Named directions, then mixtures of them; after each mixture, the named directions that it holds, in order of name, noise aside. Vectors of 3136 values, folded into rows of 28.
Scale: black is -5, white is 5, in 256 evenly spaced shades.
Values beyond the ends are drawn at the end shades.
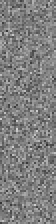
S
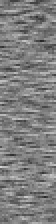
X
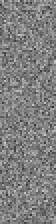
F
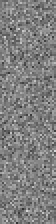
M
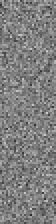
F.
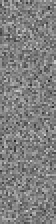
F, M.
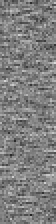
F, M, X.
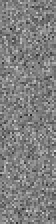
M.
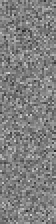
F, M.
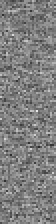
S, X.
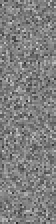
F, M, S.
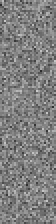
F.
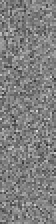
M, S.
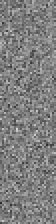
S.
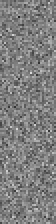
F, M, S.
